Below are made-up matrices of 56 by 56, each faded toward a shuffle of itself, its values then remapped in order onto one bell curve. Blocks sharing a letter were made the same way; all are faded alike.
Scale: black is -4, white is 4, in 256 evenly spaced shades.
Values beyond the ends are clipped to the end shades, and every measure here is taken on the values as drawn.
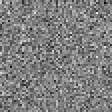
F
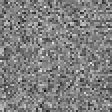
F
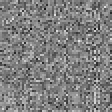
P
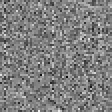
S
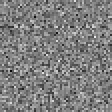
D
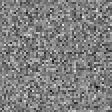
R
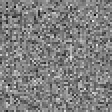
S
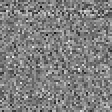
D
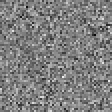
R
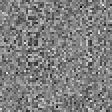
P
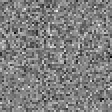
F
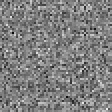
F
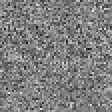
R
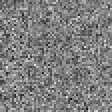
S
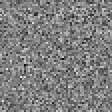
R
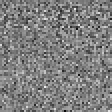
R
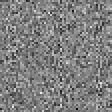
P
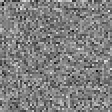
D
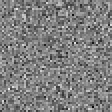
F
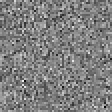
P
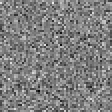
F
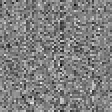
P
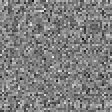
F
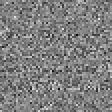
D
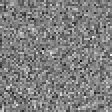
R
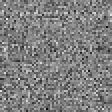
D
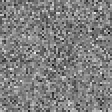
R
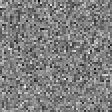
R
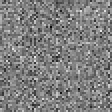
P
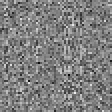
P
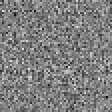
R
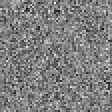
R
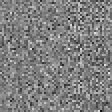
P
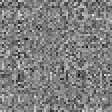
P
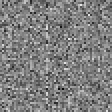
S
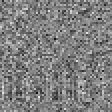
F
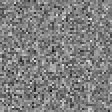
S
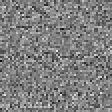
D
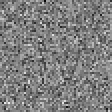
S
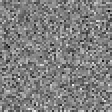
R
